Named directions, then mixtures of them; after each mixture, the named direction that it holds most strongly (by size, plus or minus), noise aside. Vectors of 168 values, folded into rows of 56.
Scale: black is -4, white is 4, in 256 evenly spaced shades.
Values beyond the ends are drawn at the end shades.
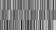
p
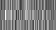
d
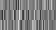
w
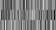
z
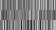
p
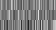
p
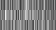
d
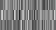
w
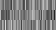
z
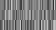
p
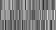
z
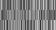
p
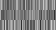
z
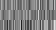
p
